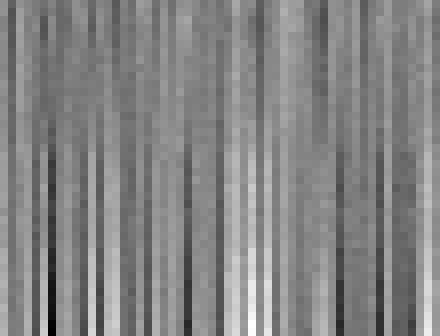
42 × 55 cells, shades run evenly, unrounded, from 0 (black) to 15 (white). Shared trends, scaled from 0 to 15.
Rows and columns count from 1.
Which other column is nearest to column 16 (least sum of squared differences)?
51
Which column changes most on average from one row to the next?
32
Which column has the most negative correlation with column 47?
10
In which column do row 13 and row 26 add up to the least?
7
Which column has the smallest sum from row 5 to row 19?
2
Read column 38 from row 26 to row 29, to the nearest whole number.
7 7 7 7
